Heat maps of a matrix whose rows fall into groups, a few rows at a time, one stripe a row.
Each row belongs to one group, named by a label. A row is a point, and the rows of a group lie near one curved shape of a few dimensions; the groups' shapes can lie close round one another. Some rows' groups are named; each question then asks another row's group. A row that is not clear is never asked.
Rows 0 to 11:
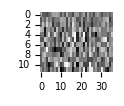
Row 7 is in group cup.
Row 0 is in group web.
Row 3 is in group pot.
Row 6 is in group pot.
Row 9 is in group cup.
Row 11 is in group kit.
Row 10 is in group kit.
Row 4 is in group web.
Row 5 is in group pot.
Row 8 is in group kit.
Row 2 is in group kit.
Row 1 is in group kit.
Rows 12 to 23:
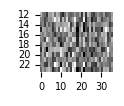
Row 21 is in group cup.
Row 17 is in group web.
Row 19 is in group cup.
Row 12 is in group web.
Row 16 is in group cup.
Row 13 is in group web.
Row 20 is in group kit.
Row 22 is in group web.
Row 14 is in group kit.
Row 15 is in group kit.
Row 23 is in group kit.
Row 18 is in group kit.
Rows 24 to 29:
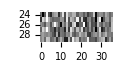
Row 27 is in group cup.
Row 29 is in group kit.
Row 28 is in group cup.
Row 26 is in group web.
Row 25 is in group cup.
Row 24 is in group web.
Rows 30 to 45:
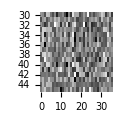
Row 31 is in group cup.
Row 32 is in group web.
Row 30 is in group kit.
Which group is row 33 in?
kit
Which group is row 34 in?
pot
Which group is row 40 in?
kit
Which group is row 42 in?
pot
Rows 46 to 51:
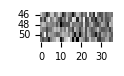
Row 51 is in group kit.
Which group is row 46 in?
web
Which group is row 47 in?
web
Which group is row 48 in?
kit
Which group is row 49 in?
web
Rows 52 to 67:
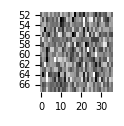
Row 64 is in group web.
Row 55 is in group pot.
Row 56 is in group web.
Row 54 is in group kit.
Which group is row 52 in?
pot
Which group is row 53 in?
kit
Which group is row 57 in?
kit
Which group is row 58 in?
pot
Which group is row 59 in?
web
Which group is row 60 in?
cup
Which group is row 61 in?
cup
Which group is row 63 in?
web
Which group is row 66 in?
kit
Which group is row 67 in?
web
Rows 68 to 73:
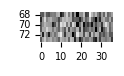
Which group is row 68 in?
kit
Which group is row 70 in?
kit
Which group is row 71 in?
cup
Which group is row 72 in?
web
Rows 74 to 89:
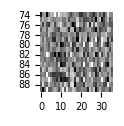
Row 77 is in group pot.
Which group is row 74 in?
cup
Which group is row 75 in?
cup
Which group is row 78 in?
cup
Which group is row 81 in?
kit
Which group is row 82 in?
cup
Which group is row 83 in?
kit
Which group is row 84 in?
kit
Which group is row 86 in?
cup
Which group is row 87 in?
kit
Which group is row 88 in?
pot
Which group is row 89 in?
web
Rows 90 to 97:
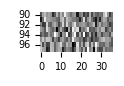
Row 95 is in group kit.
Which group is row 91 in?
pot
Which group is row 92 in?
web
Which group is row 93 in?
kit
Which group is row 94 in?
web
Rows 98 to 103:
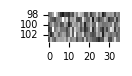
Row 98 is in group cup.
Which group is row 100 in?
kit
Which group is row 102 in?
web
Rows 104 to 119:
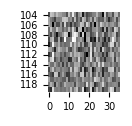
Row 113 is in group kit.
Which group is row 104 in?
pot
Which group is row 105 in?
web
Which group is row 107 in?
pot
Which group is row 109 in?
kit
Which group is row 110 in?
pot
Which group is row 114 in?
web
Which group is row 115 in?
pot
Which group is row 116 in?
web
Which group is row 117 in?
kit
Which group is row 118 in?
cup
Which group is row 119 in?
pot
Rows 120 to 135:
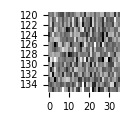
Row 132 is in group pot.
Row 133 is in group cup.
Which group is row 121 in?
pot
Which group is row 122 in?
pot
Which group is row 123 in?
web
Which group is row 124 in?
pot
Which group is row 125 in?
cup
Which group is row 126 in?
web
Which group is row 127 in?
web
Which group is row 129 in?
cup
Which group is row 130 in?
pot
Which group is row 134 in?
pot
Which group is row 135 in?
web
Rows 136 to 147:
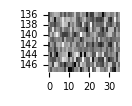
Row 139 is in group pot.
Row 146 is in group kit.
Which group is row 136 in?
cup
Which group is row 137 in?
cup
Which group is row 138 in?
web
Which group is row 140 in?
kit
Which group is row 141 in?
web
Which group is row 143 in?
cup
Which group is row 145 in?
web
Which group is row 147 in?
kit
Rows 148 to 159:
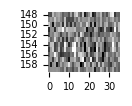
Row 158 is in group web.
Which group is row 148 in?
pot
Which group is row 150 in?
pot
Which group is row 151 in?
cup
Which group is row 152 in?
kit
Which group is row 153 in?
web
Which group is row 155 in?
kit
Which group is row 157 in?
web
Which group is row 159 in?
cup
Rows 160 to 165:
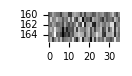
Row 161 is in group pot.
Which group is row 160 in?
kit
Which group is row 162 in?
pot
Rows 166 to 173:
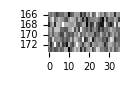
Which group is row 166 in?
kit
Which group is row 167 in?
pot
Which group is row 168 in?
cup
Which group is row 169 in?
kit
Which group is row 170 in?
cup
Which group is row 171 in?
pot
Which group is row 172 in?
web
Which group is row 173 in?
kit
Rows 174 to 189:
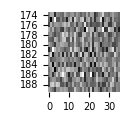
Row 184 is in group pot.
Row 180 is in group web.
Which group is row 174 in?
cup
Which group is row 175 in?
web
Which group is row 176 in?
cup
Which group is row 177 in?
cup
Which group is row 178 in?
web
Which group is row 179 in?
web
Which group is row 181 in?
pot
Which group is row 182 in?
pot
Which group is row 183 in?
web
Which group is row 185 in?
cup
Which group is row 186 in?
web
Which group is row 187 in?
kit
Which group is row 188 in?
kit
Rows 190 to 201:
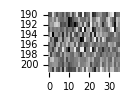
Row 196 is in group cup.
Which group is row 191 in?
kit
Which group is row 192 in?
kit
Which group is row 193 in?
pot
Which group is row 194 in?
pot
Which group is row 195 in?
web
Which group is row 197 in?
web
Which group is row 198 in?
web
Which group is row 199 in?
cup
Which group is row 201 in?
pot
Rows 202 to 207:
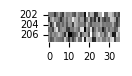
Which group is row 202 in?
cup
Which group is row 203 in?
kit
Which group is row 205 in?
web
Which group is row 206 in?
kit
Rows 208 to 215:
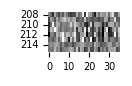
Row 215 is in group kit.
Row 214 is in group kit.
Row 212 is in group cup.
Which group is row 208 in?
pot
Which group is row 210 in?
pot
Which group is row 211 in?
cup
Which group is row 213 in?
web
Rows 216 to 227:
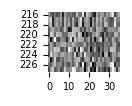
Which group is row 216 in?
pot
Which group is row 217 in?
pot
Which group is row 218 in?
pot
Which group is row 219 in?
kit
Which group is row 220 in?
pot
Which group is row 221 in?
web
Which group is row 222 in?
cup
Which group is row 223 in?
kit
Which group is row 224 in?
cup
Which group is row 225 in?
web
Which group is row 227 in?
kit
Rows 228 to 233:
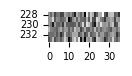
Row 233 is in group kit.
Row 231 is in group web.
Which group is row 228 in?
cup
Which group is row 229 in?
kit
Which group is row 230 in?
pot
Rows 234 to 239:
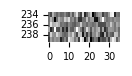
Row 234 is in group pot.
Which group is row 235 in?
cup
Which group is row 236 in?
kit
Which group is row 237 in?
web
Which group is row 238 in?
pot
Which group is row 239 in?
kit
